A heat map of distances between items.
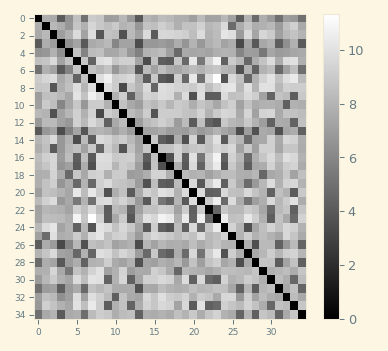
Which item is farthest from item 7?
23
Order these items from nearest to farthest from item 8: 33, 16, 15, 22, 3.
15, 3, 22, 33, 16
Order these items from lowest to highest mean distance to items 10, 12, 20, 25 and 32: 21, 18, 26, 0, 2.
0, 26, 18, 2, 21
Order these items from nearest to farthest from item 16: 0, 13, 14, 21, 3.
14, 21, 3, 13, 0
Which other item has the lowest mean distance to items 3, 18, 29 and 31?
13
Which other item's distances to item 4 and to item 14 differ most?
5
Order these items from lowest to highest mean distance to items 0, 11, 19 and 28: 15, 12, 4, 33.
15, 4, 12, 33
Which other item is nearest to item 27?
24
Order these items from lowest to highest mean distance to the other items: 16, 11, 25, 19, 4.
4, 19, 16, 11, 25
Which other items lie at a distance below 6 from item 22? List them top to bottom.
9, 12, 20, 23, 30, 33
